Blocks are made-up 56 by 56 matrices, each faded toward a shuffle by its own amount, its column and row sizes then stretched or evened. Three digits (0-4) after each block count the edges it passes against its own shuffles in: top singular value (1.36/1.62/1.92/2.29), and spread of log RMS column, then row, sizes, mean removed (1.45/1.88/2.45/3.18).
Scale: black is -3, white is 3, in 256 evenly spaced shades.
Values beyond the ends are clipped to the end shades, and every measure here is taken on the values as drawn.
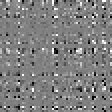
4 4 4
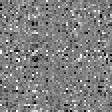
1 3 2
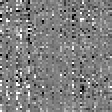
1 4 1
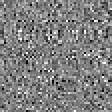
3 1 2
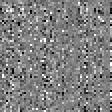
2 4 1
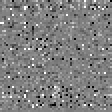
0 1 3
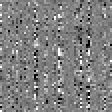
2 4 0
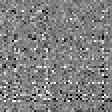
2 2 3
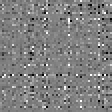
3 3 3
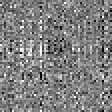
3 2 2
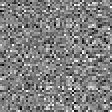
4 1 1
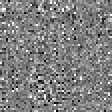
2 2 0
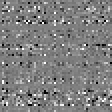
0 2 4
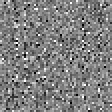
1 2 0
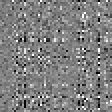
4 3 2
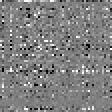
2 3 4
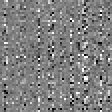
2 4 1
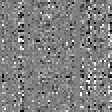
2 4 1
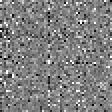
1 2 1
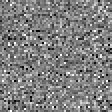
2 1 2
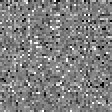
2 0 2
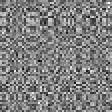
4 0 2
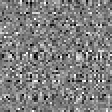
3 0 3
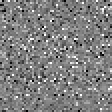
0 0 2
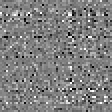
3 1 3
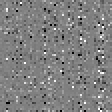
0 3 1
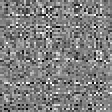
4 2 3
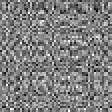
4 0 0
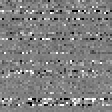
1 0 4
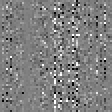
1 4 0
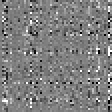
2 4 2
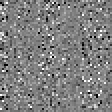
0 3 0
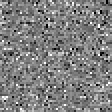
2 0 2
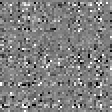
1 3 3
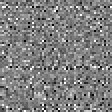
3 1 3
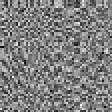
4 1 0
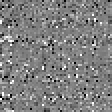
1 2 2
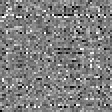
3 1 3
